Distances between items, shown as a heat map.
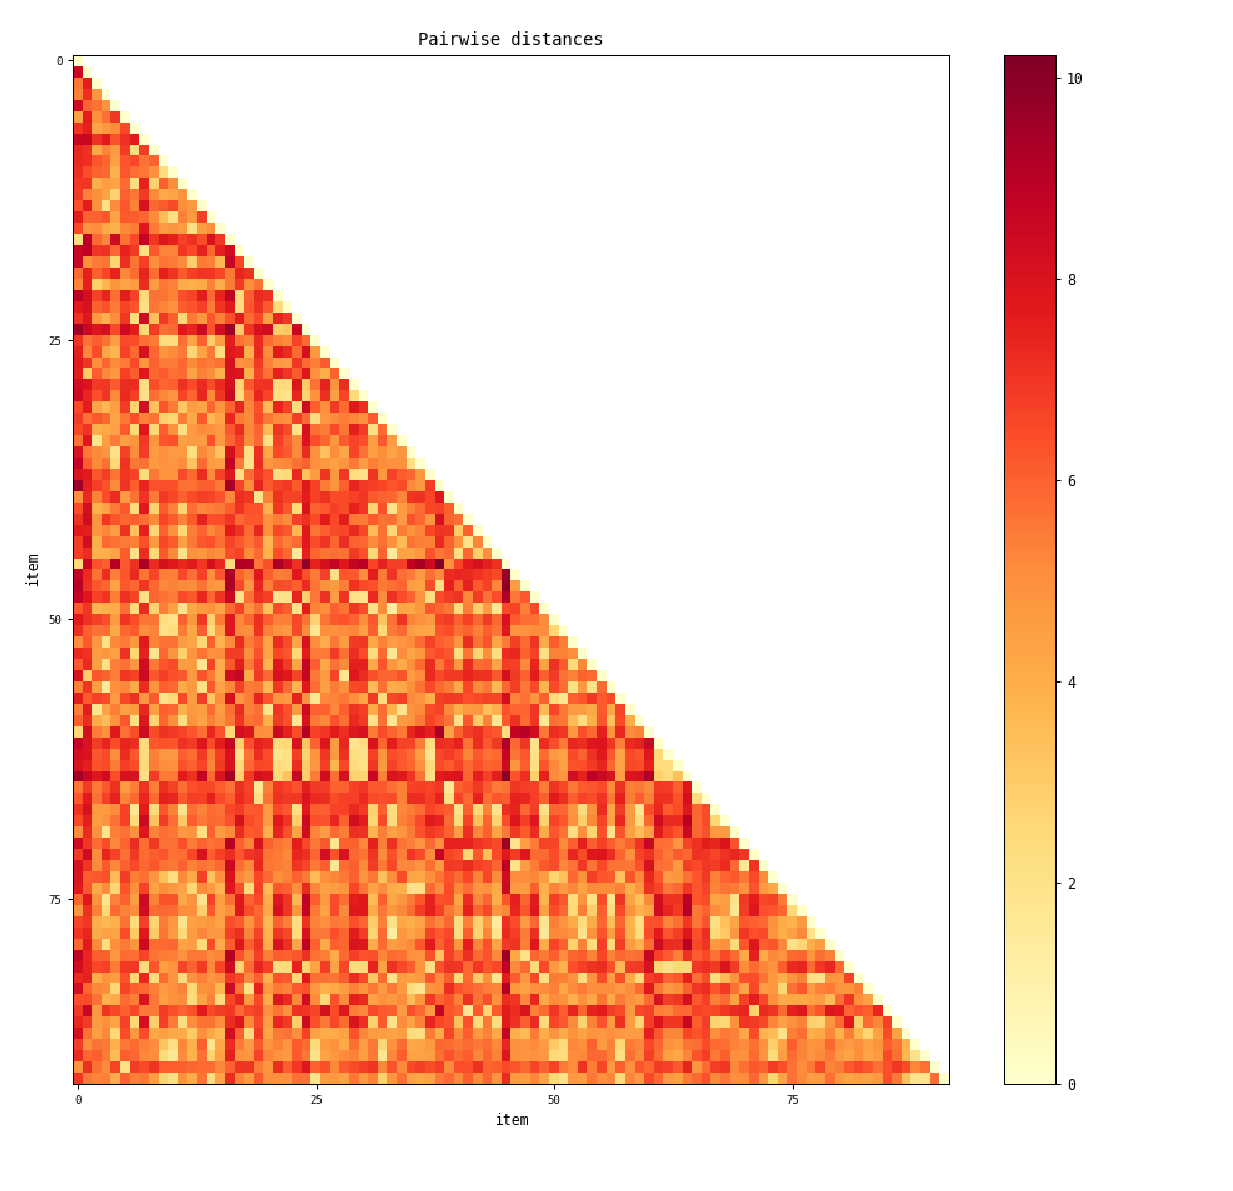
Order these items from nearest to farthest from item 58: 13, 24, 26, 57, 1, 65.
13, 65, 26, 57, 1, 24
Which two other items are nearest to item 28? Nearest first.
55, 1
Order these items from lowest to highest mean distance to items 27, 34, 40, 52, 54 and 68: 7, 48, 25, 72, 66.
72, 25, 66, 48, 7
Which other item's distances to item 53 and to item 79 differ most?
8
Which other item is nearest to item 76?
69
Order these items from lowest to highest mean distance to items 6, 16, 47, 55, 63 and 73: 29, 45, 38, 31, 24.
31, 38, 29, 24, 45
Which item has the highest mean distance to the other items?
45
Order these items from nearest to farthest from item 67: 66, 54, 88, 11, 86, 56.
11, 86, 56, 54, 88, 66
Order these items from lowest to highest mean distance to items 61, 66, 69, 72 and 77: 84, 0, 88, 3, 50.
3, 88, 84, 50, 0
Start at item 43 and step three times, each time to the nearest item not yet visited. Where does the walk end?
71
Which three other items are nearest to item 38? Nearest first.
47, 80, 87
